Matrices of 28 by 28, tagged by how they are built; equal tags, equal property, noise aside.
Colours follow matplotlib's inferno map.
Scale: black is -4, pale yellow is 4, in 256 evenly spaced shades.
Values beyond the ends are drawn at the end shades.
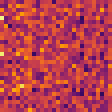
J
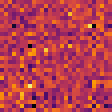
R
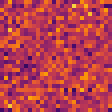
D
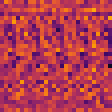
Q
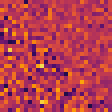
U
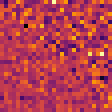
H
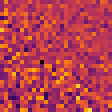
U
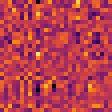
R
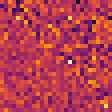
H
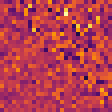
H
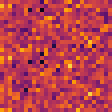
J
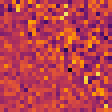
H
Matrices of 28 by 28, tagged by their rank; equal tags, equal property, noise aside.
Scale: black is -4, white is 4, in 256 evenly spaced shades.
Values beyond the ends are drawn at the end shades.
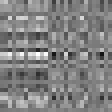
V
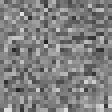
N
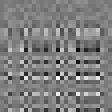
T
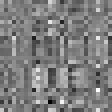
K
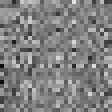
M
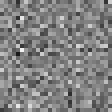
N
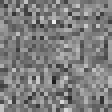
N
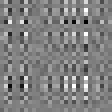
T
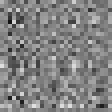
M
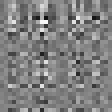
V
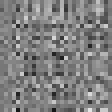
K
